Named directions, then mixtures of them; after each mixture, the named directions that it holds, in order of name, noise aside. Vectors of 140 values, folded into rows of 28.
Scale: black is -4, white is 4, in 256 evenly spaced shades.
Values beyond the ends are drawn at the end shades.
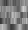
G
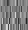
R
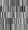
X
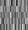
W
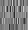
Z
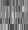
G, R, Z.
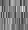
X.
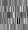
G, X, Z.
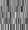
R, W, X.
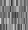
G, W.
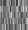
G, W, Z.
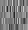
Z.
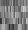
G, Z.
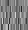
R.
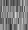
G, X.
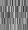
Z.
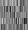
G, R, Z.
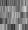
G.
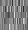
Z.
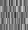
W, X.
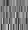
R.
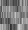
G, X.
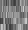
G, R, X.
